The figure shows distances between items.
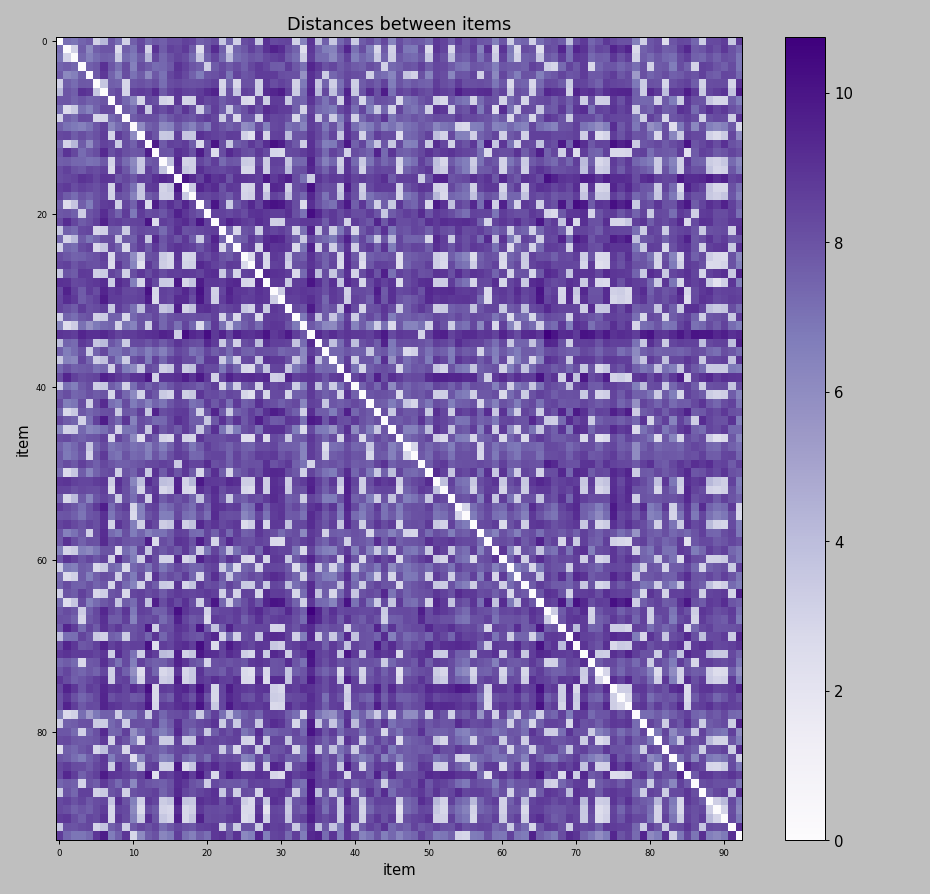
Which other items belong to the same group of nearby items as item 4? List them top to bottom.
36, 42, 47, 48, 57
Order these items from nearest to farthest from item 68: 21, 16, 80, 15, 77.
77, 21, 80, 15, 16
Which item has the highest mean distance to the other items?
34
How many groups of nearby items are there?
8
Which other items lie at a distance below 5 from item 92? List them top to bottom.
10, 54, 55, 83
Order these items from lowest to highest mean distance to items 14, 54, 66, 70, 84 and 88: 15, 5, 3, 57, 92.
15, 92, 3, 57, 5
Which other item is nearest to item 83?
10
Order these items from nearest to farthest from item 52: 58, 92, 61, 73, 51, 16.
73, 51, 92, 61, 58, 16
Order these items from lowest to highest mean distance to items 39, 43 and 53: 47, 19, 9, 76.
19, 76, 47, 9
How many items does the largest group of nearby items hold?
26
